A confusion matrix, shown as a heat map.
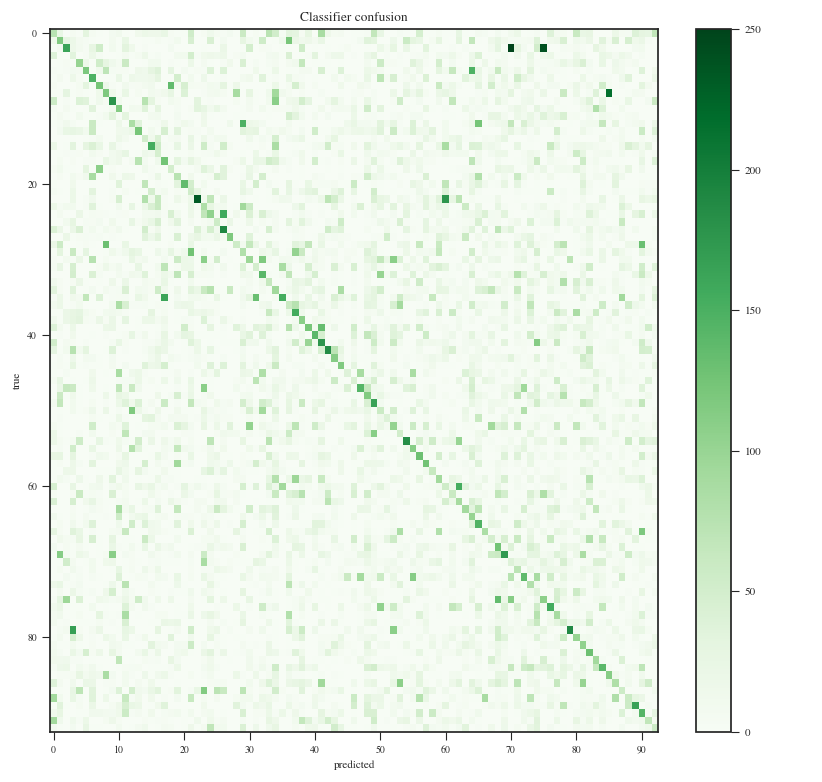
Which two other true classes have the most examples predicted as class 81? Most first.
86, 69
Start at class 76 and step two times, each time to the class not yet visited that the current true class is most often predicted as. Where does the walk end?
12
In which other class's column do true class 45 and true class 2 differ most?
70
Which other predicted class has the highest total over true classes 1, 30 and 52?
32
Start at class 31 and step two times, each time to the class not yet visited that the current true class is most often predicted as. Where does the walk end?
17
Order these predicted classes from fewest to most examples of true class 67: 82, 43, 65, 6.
65, 43, 6, 82
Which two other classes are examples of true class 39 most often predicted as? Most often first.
41, 36
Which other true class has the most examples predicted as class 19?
57
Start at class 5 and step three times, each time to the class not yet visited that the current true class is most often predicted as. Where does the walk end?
83
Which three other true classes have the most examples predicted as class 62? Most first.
60, 54, 22
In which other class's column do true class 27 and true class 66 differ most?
90
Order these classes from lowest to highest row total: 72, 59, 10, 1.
10, 59, 72, 1
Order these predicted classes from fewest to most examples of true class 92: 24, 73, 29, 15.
15, 73, 29, 24
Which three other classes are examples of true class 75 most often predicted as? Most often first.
68, 70, 2
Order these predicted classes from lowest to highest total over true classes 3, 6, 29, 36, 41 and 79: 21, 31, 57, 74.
31, 57, 74, 21
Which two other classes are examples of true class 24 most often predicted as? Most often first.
26, 23
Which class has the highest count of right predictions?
22
